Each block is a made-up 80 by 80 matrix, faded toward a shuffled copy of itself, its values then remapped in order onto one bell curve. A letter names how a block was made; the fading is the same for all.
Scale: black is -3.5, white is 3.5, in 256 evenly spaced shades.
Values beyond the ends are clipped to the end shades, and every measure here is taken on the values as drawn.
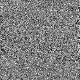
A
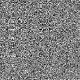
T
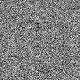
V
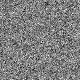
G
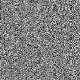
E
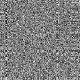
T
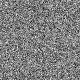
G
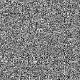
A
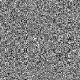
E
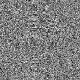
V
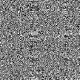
T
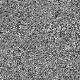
A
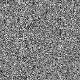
A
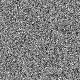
G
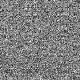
V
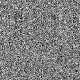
V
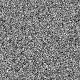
G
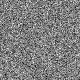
G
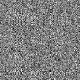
T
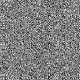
T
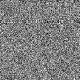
V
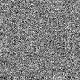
V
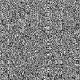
E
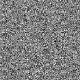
E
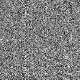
A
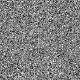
A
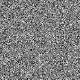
A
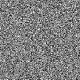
V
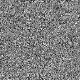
A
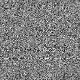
A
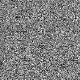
A
